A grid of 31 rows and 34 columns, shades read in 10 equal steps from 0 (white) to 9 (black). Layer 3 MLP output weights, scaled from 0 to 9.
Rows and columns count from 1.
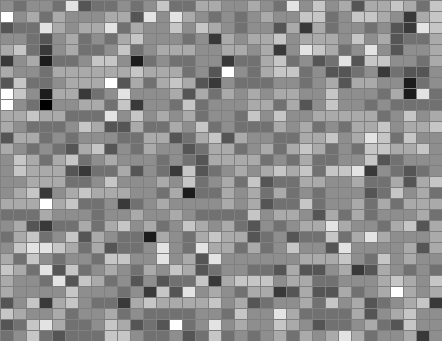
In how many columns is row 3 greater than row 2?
15
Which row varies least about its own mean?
20
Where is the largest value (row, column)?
10, 4
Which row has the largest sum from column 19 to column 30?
25
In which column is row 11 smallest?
9
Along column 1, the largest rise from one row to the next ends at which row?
3
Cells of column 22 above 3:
19
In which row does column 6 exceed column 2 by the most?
16
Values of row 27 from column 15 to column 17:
1 4 3
